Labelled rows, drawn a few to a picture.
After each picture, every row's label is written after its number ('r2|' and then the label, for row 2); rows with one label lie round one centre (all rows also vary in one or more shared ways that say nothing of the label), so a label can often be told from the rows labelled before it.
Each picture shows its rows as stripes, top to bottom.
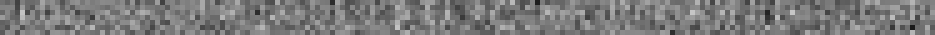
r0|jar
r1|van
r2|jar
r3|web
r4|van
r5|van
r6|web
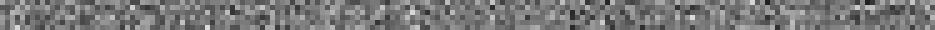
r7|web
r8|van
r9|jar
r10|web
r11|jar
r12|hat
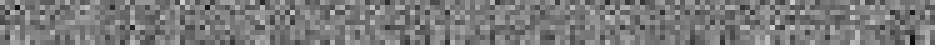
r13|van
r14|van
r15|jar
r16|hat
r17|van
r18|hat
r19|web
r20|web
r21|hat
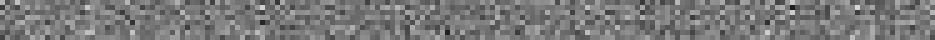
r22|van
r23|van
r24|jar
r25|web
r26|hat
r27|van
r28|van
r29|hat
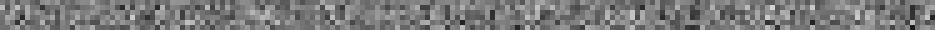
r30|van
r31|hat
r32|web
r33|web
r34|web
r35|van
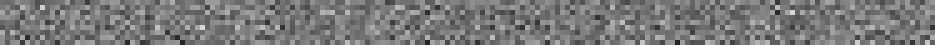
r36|hat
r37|van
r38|web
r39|web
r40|hat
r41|van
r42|web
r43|jar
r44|web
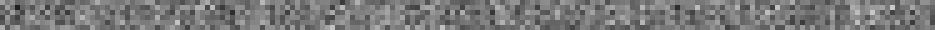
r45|jar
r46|hat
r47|jar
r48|hat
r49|van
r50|web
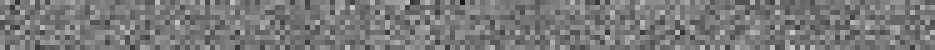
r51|web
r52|van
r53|van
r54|web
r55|hat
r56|van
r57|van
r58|web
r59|van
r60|jar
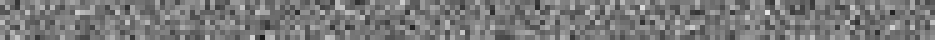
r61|web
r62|hat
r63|van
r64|hat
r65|van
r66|hat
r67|web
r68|web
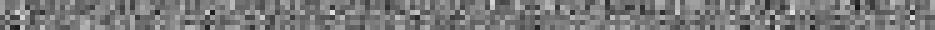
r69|web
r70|hat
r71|van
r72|van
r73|van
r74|van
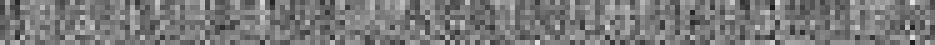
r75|jar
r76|van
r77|hat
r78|van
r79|jar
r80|hat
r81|web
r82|jar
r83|hat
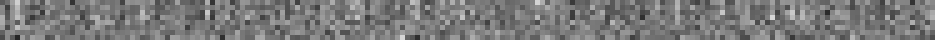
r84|van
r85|van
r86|jar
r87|van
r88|web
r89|van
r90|jar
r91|hat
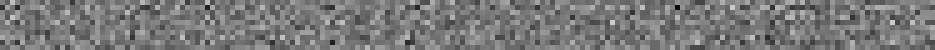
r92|jar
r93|hat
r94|van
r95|web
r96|web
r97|jar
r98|hat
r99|web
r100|hat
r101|jar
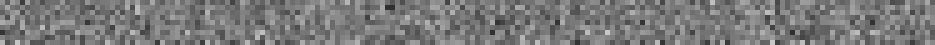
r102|hat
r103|hat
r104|hat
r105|web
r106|web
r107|van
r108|hat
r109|hat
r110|hat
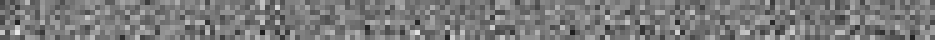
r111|van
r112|jar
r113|van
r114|hat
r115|jar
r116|van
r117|van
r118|hat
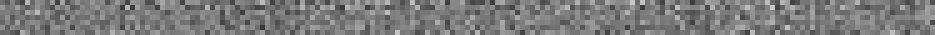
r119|web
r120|hat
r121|jar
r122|hat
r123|hat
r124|hat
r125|van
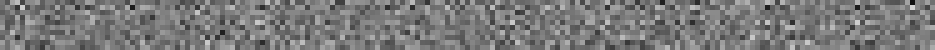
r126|jar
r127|hat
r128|van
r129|hat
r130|hat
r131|web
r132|hat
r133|web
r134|web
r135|jar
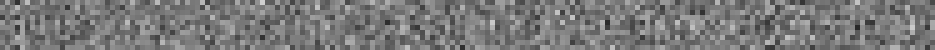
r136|van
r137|jar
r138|jar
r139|hat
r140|van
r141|jar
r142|jar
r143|van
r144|van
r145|van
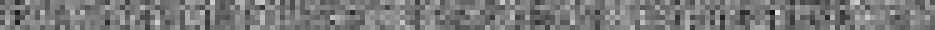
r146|hat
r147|hat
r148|web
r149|web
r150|web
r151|web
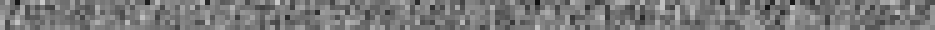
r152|web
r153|jar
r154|van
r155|jar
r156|van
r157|web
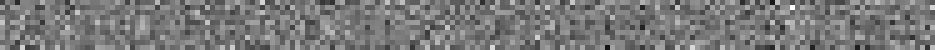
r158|jar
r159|jar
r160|jar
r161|van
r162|web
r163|van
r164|web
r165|web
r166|hat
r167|van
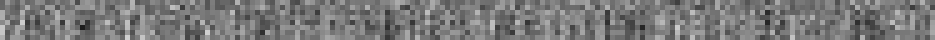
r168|jar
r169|van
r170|van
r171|van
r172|hat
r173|van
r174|hat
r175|van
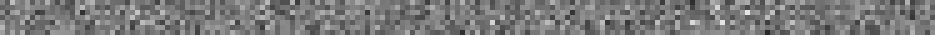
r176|jar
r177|van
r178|hat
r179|van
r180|jar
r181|web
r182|web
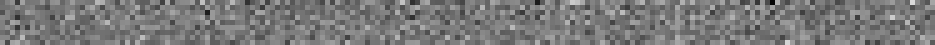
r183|jar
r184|hat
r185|van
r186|hat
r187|jar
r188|jar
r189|jar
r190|van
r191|web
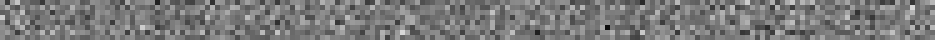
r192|van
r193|web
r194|jar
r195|web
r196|jar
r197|van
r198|web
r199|van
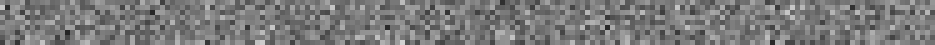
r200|jar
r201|web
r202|web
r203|van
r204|van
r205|web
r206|jar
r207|jar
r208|van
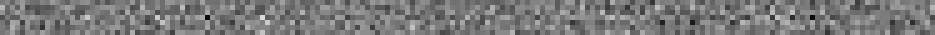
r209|van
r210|web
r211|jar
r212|van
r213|web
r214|jar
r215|jar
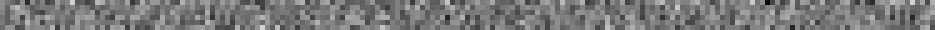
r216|web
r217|van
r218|van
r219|van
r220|hat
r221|web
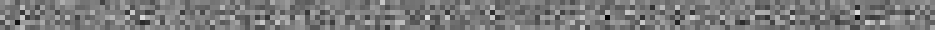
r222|web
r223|van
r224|web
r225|van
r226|web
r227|van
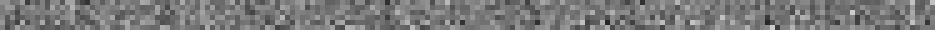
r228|hat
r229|web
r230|hat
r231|jar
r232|jar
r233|hat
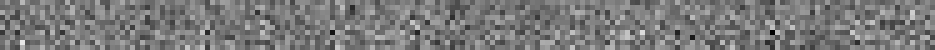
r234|van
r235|web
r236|web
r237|jar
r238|jar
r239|web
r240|jar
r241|web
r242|van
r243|van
